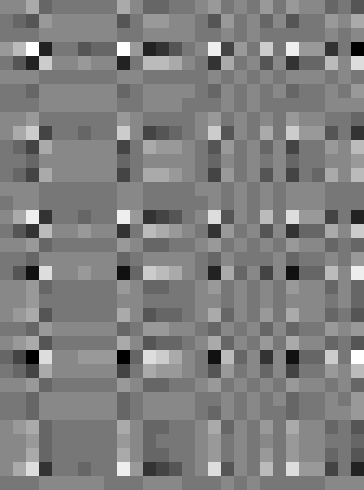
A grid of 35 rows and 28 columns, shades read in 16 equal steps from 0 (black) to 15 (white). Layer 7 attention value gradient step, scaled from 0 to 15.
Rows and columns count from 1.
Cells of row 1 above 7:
12
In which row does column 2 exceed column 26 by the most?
4
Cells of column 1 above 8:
1
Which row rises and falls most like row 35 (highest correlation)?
8
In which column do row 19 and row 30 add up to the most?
28
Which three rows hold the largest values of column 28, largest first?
26, 20, 5
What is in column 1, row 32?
8
